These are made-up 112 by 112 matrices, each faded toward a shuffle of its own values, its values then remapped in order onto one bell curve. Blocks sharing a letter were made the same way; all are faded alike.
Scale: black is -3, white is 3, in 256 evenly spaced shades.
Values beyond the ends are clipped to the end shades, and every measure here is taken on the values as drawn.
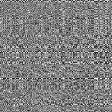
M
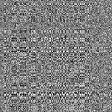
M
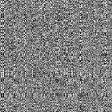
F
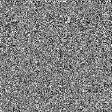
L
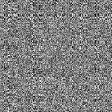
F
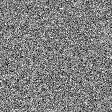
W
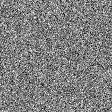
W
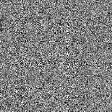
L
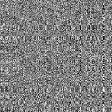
F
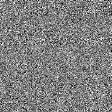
L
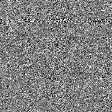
L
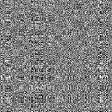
F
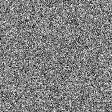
W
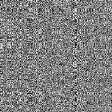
F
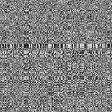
M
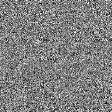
L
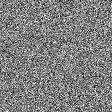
W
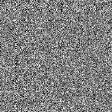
L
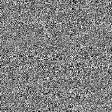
L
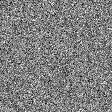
W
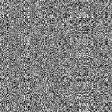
F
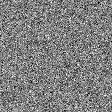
W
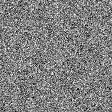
W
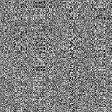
F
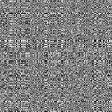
M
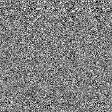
L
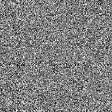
L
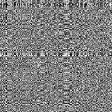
M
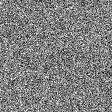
W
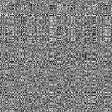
M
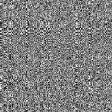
F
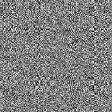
F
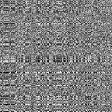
M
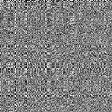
M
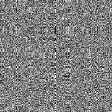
F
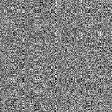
F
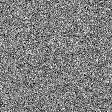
W
